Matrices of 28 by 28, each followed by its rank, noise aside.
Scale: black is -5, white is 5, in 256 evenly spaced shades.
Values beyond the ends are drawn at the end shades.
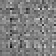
four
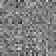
six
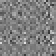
three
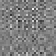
two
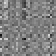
three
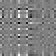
one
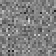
six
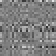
two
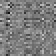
three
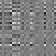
one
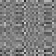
two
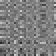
three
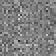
six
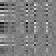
one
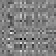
two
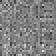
six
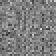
six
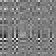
one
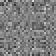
four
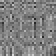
three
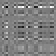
one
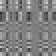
one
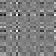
one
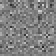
four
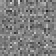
six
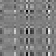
one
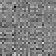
four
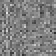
six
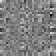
three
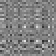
two
